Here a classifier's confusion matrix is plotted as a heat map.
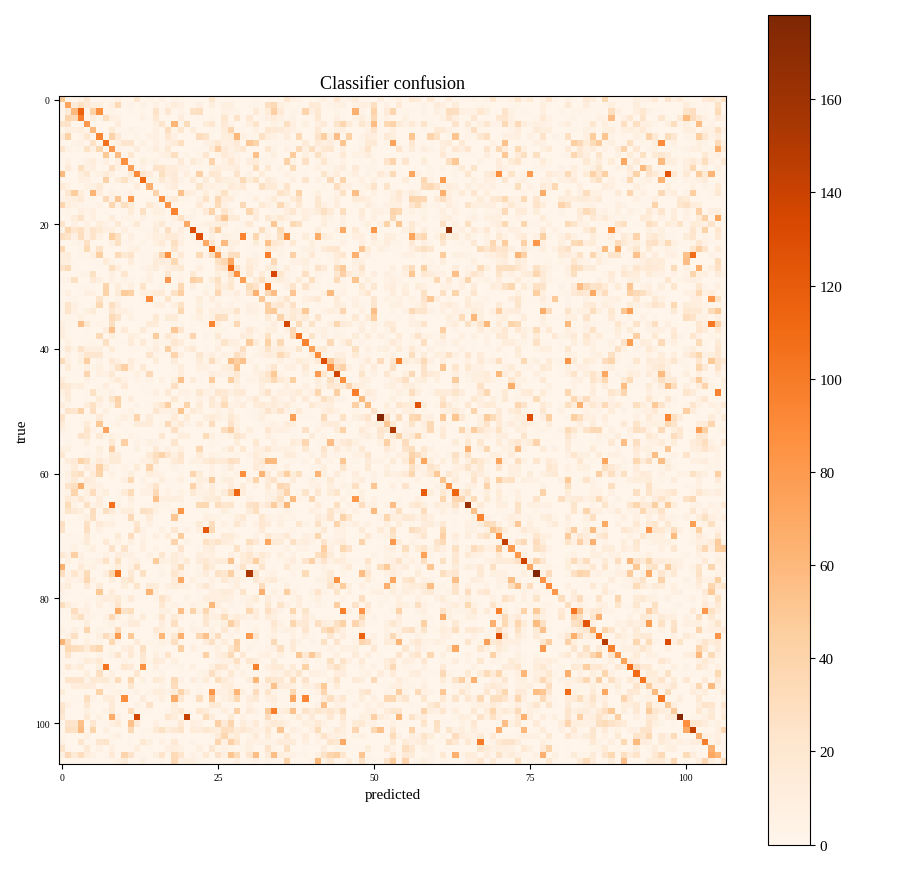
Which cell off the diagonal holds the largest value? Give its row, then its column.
21, 62
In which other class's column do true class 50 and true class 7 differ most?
96
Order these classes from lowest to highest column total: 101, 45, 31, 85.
101, 31, 85, 45
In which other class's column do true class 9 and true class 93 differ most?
66
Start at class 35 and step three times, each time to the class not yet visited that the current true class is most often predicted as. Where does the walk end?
105
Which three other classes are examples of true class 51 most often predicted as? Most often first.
75, 97, 37
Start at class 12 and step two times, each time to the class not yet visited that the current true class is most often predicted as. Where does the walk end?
42
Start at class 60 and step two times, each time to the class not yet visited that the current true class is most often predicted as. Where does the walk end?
17
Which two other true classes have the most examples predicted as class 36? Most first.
22, 65
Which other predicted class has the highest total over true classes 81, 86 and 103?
70
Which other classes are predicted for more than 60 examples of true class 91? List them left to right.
7, 13, 31
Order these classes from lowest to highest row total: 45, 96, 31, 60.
45, 60, 31, 96
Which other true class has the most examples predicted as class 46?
6
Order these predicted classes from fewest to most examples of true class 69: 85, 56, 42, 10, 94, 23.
10, 42, 56, 85, 94, 23
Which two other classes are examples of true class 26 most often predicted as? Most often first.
27, 100
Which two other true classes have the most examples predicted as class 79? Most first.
32, 14
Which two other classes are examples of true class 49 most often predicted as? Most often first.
57, 83
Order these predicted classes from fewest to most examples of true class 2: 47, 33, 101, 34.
33, 101, 34, 47
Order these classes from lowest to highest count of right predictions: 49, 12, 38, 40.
49, 40, 12, 38
